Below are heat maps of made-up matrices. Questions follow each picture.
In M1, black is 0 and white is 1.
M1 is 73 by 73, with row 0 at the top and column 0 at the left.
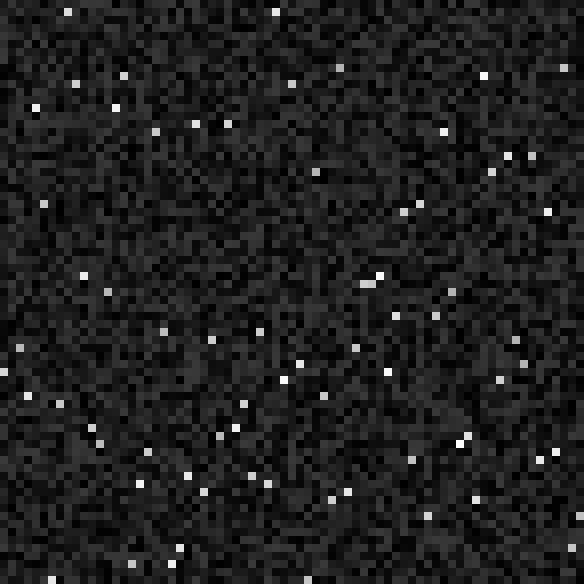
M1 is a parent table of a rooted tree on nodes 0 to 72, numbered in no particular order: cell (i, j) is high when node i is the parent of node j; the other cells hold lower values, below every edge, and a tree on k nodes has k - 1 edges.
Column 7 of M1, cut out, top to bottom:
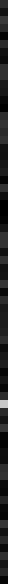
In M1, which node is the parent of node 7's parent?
26
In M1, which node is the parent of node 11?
53
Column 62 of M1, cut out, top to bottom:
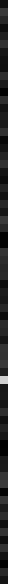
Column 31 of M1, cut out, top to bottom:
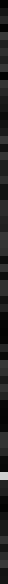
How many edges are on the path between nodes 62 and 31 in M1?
2
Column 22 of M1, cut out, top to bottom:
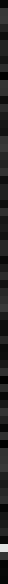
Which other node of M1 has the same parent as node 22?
71
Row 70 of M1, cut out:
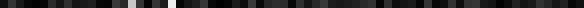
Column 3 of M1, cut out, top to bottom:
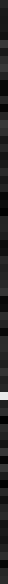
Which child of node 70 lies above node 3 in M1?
21
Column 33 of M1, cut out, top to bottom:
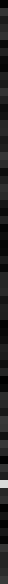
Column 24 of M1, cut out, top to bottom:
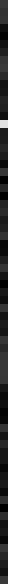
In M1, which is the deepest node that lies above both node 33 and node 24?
9
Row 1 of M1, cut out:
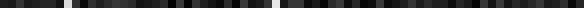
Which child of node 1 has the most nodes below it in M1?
8
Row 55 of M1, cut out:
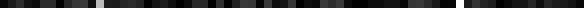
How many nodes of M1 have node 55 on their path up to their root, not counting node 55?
4
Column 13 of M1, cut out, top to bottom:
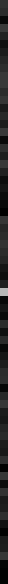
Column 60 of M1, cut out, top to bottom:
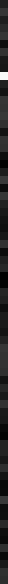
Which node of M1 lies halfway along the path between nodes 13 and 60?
10
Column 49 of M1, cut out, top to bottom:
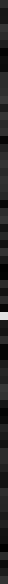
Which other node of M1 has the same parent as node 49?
54
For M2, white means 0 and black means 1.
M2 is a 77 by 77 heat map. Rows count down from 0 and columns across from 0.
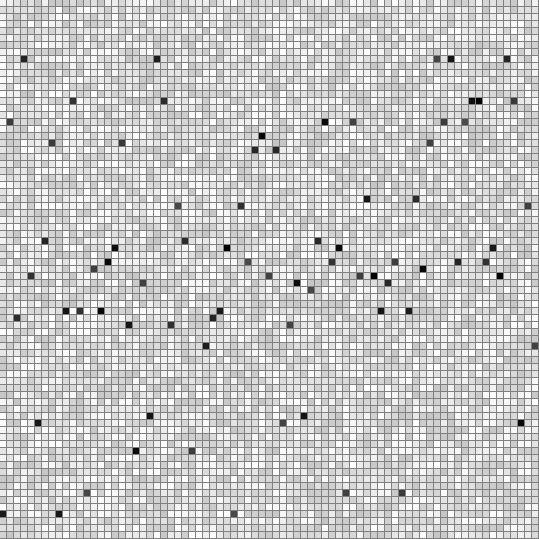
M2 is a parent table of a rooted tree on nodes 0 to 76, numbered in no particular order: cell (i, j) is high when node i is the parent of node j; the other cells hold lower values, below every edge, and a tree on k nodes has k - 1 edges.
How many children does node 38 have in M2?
2
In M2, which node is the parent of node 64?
8
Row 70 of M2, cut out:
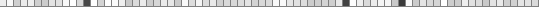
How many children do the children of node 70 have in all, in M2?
2
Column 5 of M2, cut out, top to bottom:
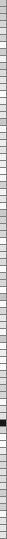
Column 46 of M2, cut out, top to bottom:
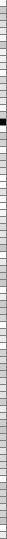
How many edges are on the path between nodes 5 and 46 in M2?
5
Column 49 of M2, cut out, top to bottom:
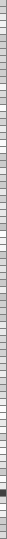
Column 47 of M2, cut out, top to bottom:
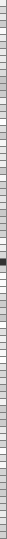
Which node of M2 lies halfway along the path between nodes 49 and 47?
35
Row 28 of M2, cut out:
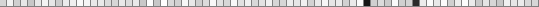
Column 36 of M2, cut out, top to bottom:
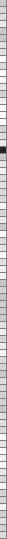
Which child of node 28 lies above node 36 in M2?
59
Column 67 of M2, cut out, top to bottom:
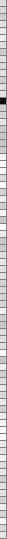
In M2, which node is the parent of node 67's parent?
44
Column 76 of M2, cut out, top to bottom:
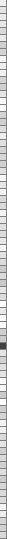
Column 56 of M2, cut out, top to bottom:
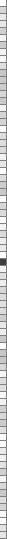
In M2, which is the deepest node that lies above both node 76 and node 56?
37
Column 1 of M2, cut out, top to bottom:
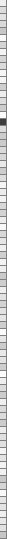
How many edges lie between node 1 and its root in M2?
9
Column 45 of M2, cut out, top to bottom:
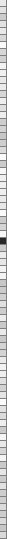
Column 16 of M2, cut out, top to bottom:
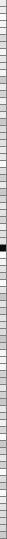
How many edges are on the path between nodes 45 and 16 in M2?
6
